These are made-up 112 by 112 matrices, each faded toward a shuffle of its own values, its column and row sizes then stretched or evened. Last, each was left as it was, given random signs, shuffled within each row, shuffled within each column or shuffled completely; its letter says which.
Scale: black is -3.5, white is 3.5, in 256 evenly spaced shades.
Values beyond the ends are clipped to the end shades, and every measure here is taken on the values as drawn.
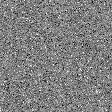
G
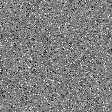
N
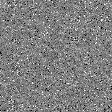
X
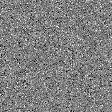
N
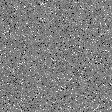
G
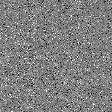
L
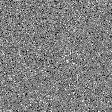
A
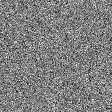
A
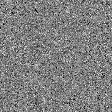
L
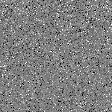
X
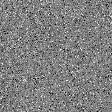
N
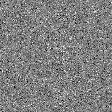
L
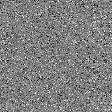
L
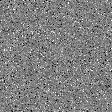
G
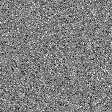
A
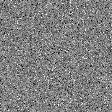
N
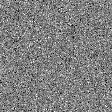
N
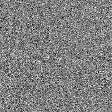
X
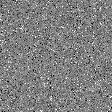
N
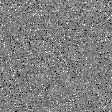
L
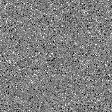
L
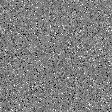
X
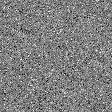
G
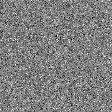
X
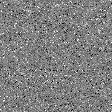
A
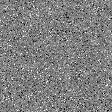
A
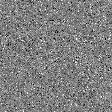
L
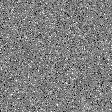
G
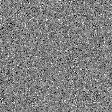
X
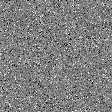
N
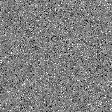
N
